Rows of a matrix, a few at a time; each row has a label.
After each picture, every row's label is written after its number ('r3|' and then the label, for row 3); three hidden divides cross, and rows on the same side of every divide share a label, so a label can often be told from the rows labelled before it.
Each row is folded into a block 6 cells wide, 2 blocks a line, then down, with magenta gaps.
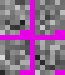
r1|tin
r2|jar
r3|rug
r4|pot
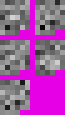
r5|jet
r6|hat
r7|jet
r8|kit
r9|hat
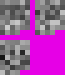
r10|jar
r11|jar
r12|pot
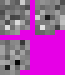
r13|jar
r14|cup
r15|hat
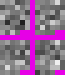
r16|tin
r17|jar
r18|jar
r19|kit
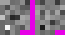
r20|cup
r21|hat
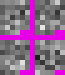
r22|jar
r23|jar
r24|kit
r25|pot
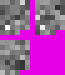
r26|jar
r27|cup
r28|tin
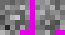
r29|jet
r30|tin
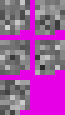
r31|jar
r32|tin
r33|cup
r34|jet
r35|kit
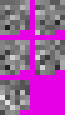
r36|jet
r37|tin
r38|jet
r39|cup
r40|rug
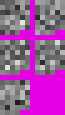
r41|kit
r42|pot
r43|jar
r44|jar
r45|hat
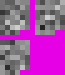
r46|kit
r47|jet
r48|jet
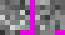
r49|rug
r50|cup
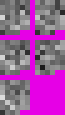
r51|rug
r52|rug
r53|rug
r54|jet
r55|rug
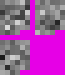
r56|jar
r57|tin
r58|jet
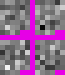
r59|cup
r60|hat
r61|jar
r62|pot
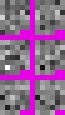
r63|rug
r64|hat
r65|cup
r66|hat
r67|jet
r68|pot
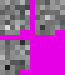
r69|jar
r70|jet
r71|hat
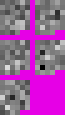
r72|kit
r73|jar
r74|jar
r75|jet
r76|cup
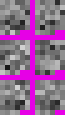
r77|tin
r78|hat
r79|jet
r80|kit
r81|tin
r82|tin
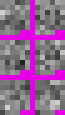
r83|tin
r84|pot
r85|tin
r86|jar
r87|cup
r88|kit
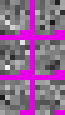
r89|rug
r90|hat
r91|jar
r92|tin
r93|pot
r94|tin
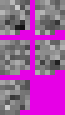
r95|tin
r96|tin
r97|jar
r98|tin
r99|cup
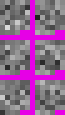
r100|jar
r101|pot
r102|jet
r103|tin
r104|rug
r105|pot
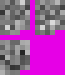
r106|jar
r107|jar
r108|pot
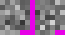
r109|tin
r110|jar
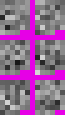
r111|jet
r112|cup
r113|hat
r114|pot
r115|rug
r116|tin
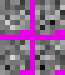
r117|rug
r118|hat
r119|jet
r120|jet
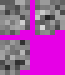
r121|kit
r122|cup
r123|hat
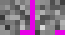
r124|jet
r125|cup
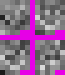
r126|pot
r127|rug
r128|rug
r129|jar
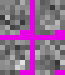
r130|pot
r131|kit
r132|kit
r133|tin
